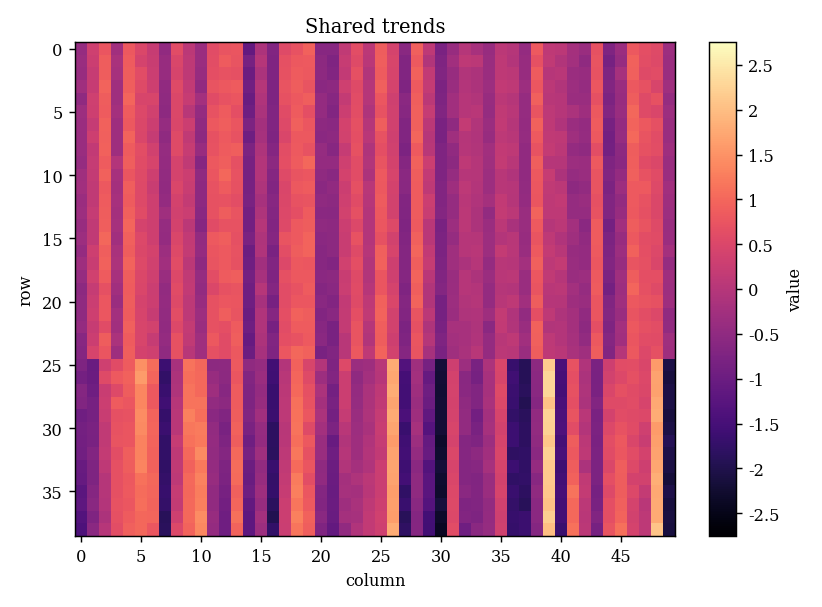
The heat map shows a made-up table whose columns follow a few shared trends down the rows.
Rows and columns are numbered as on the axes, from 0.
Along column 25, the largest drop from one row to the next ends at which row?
25
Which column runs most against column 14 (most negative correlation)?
24
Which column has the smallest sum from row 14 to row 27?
30
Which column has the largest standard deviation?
39
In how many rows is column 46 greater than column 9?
25
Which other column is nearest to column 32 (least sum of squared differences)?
33
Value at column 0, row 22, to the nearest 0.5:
-0.5
